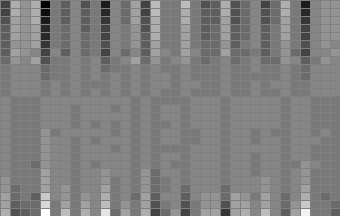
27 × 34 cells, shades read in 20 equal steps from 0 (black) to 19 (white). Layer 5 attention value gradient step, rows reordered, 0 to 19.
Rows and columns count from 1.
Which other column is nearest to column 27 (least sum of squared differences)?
1
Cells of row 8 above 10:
7
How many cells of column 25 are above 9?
15
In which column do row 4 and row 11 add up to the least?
5
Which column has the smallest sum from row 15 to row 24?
16
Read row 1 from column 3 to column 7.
11 13 0 9 7
